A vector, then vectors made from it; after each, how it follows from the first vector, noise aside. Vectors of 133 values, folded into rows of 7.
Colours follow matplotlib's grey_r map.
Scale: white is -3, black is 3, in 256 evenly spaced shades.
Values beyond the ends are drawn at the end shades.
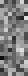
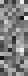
copied.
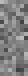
wrapped around, negated, shrunk.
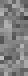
reversed, shrunk.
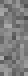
reversed, shrunk.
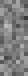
reversed, shrunk.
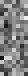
reversed, negated.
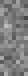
reversed, shrunk.
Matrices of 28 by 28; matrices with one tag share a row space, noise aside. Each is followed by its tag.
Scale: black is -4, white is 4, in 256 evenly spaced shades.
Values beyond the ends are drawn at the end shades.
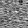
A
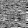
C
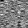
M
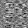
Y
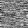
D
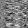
Y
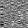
M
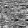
C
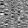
M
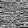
D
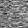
A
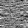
D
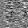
Y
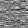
C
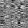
M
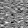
M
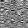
M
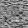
A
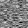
A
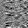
Y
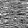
C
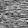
C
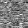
A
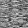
A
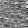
C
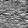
C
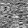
A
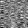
M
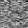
A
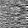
C
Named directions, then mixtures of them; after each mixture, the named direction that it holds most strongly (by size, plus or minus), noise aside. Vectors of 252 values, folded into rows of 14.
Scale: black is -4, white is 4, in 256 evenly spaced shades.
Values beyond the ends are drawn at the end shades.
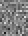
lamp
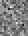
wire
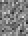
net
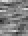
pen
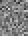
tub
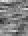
pen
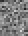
tub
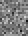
lamp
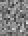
net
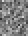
net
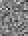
tub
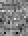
lamp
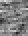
pen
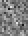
wire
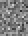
net
